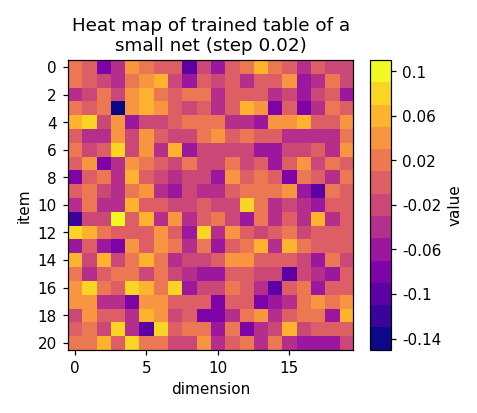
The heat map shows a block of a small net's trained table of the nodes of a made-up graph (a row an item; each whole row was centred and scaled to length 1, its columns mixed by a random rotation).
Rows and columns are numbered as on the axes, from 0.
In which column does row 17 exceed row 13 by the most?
0
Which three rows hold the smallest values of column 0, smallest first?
11, 8, 13
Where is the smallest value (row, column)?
3, 3
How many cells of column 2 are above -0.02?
10
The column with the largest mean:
5
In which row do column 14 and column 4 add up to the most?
20
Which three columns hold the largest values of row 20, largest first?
4, 2, 9
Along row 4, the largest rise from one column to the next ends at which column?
14
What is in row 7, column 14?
-0.06
